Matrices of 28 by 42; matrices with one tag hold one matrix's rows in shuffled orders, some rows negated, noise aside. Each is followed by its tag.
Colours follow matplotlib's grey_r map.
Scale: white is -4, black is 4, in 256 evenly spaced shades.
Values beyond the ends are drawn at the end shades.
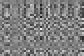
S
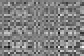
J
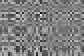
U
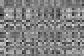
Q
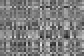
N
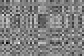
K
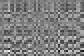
J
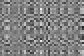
S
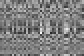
N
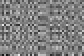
K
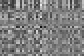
U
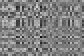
U
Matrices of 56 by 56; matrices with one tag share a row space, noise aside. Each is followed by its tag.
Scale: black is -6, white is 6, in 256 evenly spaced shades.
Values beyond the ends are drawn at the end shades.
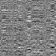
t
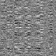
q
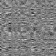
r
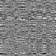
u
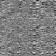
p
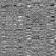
t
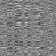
q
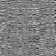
p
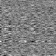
r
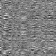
r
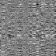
p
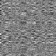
r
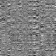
p
